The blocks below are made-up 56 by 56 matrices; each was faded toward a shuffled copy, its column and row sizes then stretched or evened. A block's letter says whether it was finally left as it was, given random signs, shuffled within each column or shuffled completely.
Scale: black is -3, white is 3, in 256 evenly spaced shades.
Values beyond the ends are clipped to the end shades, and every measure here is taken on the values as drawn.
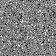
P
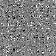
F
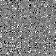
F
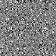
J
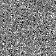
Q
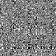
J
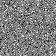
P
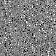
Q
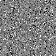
Q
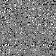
F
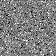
P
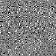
J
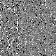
Q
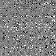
F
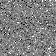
P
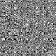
J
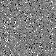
Q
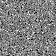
P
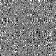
J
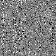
Q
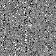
Q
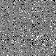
F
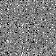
F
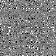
J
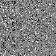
Q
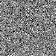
Q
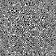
J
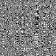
J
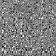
J
